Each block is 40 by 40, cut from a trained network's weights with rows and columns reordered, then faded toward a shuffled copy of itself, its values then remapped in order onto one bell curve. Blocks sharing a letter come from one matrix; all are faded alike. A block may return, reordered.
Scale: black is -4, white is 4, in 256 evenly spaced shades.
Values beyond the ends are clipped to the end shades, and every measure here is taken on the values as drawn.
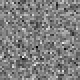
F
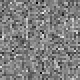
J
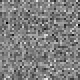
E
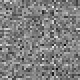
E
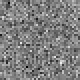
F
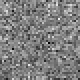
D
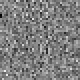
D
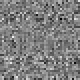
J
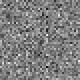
E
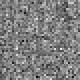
F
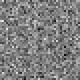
F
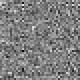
E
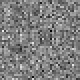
D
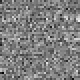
J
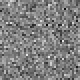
F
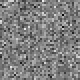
F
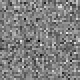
F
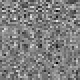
D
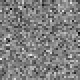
F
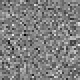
E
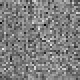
F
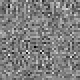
E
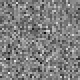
F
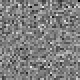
E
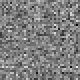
D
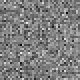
E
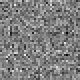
J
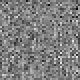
E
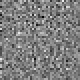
D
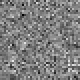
D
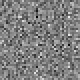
E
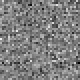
F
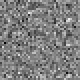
D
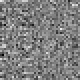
J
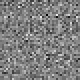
E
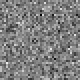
F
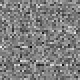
J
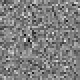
E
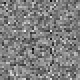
E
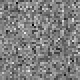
F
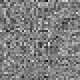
D
